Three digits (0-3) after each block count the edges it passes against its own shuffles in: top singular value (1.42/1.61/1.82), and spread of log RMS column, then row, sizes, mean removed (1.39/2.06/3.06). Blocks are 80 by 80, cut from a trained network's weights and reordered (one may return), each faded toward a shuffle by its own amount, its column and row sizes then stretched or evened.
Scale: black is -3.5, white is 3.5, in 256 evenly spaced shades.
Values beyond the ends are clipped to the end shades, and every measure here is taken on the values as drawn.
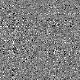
0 2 2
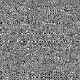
3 1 2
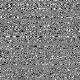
0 0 3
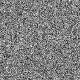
1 0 0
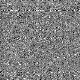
0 0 2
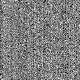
1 1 0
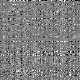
3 1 3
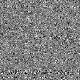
1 0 2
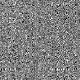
2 2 1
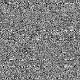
3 0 2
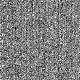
1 1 0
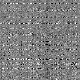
2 1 3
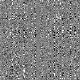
0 3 2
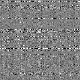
2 1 3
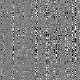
3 3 2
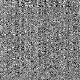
2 0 2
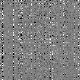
1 3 2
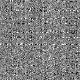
1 1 2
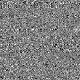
1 0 2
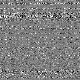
0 0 3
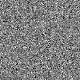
1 1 1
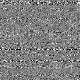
1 0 3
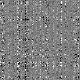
2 3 2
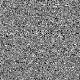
1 0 2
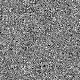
1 0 1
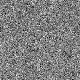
1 0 0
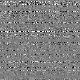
2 1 3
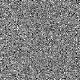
1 1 1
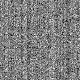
2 0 1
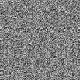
3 0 1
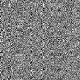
3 2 0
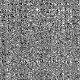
1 1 2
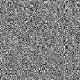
3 2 1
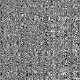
1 2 2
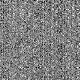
2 1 1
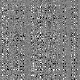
0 3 2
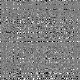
0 2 3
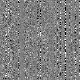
2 3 0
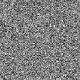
3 1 1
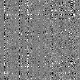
1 3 2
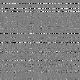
3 1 3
